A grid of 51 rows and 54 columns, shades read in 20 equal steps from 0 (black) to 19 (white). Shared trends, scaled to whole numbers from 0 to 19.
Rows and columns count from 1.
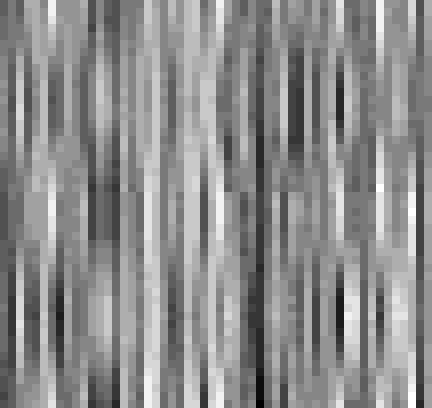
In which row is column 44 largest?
40
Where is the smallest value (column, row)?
33, 51
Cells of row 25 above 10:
25
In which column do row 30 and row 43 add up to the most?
19
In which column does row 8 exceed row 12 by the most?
43
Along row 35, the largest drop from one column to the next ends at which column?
53
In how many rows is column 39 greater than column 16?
3
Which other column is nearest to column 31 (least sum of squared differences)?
18
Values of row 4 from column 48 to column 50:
18 11 11
